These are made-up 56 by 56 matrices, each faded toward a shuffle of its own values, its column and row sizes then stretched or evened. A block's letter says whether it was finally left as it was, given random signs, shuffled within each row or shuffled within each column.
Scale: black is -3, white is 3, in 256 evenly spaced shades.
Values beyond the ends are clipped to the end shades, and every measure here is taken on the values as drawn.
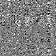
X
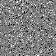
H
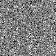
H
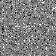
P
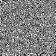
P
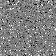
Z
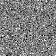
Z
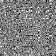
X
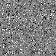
X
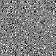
X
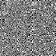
X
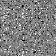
X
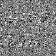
P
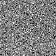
H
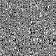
X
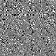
X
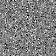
H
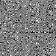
P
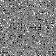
P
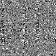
X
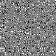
X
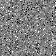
H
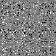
X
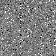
H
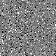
H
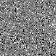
P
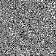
H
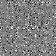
X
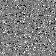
Z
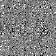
P
